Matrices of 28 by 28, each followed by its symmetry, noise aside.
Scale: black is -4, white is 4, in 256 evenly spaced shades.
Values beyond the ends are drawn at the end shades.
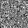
symmetric.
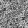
same after a half turn.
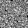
symmetric across the other diagonal.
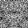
mirrored left to right.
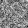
symmetric across the other diagonal.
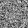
symmetric across the other diagonal.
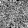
same after a half turn.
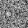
mirrored top to bottom.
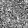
symmetric across the other diagonal.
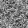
same after a half turn.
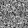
same after a half turn.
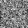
same after a half turn.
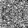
mirrored top to bottom.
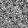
symmetric across the other diagonal.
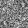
same after a half turn.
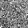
symmetric across the other diagonal.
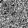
symmetric.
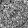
symmetric.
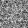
same after a half turn.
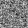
symmetric across the other diagonal.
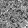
symmetric.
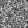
symmetric.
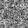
same after a half turn.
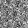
mirrored top to bottom.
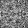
mirrored top to bottom.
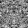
mirrored left to right.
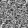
same after a half turn.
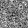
symmetric across the other diagonal.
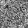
symmetric.
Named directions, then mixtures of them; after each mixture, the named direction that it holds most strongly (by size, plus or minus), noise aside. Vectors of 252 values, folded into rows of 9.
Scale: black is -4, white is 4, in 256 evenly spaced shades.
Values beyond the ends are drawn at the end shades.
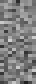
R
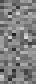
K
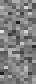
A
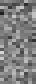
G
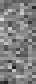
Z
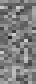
G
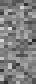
Z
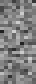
A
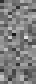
K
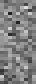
A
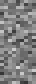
R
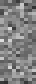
Z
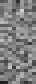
R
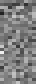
G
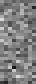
Z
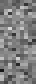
K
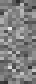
Z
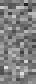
G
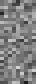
R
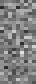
A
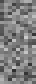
K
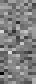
A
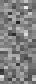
A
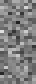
A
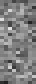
Z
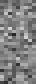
K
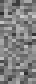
K
